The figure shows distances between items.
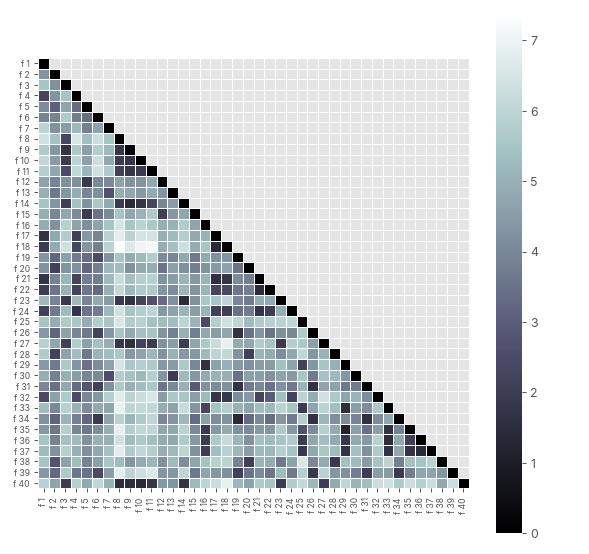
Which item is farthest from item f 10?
f 18
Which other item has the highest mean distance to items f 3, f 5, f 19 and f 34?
f 25
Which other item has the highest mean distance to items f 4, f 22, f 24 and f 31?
f 8
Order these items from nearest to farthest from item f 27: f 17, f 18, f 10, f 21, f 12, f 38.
f 10, f 12, f 38, f 21, f 17, f 18
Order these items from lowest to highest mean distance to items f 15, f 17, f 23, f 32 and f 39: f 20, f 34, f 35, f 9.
f 34, f 20, f 35, f 9
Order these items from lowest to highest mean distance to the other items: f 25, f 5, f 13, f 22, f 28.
f 5, f 22, f 13, f 28, f 25
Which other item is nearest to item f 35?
f 29
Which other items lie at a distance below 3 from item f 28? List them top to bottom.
f 2, f 20, f 38
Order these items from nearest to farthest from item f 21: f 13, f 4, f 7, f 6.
f 4, f 6, f 13, f 7
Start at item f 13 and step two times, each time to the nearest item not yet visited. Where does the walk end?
f 7
